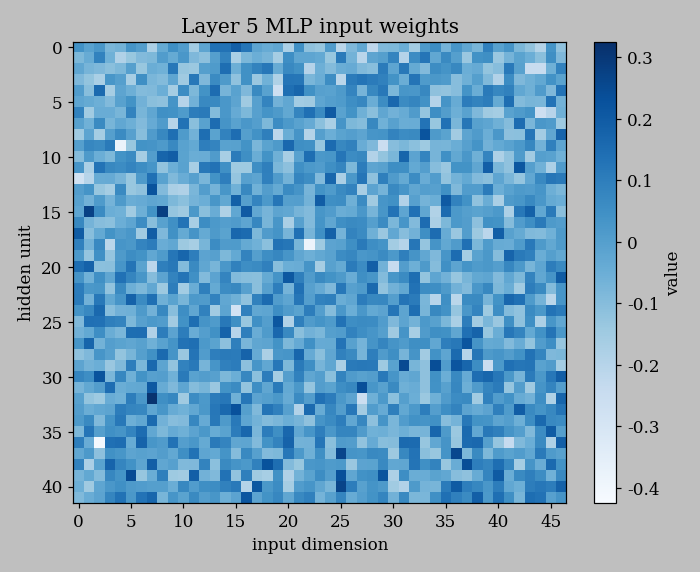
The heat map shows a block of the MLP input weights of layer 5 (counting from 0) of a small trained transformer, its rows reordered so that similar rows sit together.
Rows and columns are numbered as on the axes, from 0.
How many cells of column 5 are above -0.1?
36
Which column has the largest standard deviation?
7
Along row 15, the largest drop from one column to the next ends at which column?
9
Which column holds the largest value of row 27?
37
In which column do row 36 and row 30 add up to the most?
46
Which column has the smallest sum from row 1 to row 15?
40
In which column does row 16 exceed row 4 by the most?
19
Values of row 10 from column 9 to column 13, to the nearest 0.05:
0.2 0 -0.05 -0.05 0
